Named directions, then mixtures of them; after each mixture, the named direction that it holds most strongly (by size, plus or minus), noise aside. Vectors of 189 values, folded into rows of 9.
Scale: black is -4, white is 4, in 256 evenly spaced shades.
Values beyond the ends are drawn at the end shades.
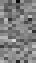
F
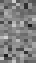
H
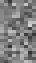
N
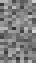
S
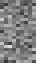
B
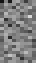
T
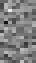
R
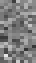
H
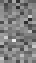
F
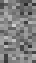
B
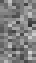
N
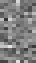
F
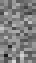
H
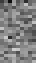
T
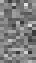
N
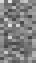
T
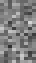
N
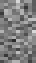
F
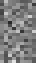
S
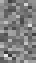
N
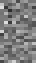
R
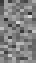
T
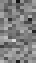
F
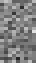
S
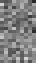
S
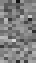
F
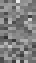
F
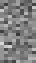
B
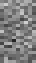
B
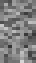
N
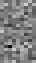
B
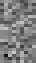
S
